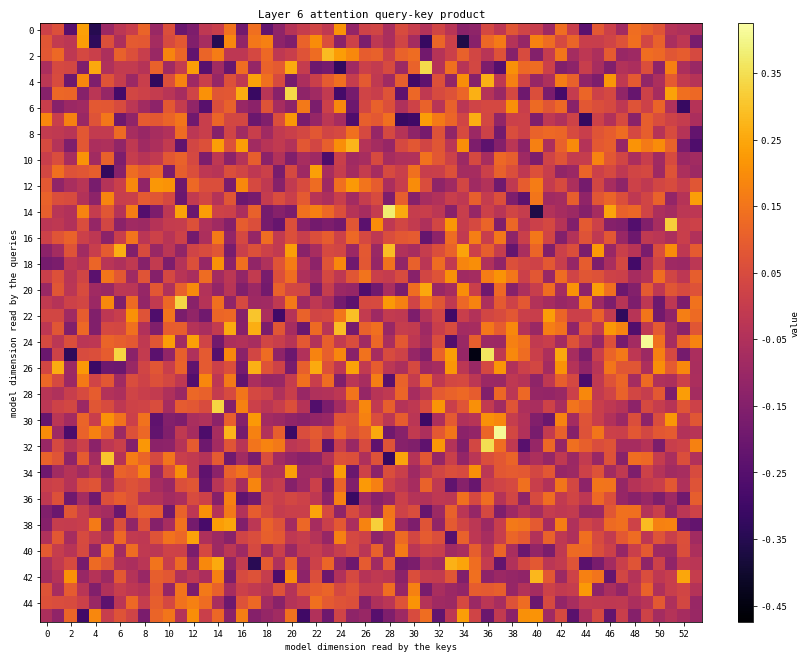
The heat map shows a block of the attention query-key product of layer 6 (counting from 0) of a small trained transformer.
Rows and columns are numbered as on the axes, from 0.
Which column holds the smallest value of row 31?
20
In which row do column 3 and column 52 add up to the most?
26
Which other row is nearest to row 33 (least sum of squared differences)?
40
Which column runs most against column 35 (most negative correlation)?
42
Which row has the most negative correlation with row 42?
4
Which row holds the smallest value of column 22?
29
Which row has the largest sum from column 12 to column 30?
2
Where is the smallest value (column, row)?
35, 25
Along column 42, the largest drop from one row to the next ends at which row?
5
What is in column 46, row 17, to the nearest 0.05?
-0.1
